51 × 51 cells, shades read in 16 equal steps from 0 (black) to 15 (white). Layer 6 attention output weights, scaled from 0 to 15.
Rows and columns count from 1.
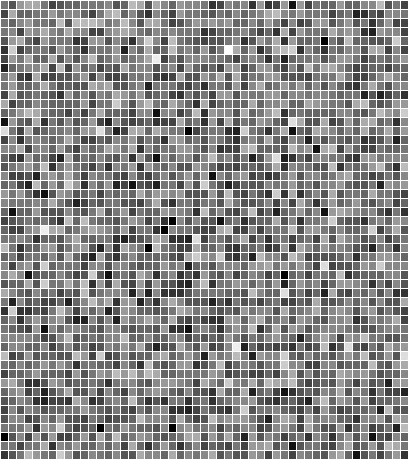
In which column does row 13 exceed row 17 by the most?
4
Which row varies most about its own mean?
15
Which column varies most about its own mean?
36
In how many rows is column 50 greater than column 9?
20
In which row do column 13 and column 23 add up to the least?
28
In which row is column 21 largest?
40
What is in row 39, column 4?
6
